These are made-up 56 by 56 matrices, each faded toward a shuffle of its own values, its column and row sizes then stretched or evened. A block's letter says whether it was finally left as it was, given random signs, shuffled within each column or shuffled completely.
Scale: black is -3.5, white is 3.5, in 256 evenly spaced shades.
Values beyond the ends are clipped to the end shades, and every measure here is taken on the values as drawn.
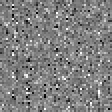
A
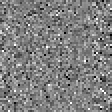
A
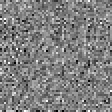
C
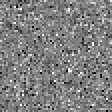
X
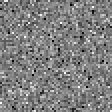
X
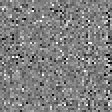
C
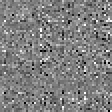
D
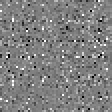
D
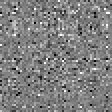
C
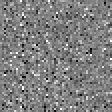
A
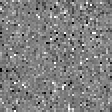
A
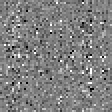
D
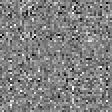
D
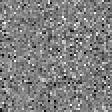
A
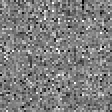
D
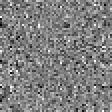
C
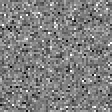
X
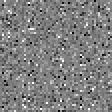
A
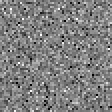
X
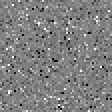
X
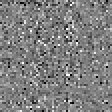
D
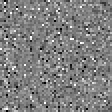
A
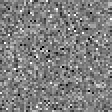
X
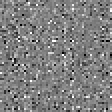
C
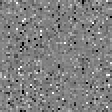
A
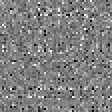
C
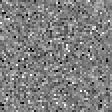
X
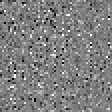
A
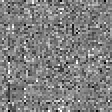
C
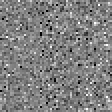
A
